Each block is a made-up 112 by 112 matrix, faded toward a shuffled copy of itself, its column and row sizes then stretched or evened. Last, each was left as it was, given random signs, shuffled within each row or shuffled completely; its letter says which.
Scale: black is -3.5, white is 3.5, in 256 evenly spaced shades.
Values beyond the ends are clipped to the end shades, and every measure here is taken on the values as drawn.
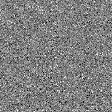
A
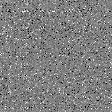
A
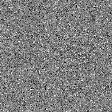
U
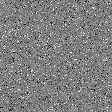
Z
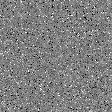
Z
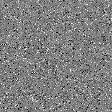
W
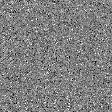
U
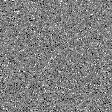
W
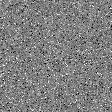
Z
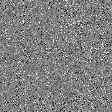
U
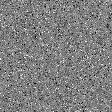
Z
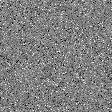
Z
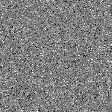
W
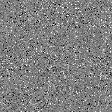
A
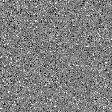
A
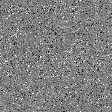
W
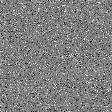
W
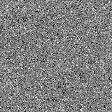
U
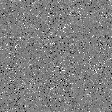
A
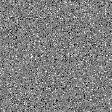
A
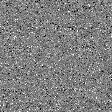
W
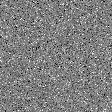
Z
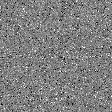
W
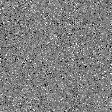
U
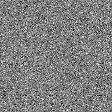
U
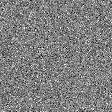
W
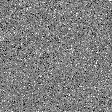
Z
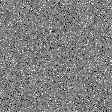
Z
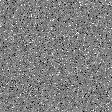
Z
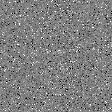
U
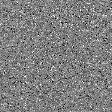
A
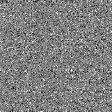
A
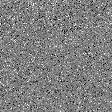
W
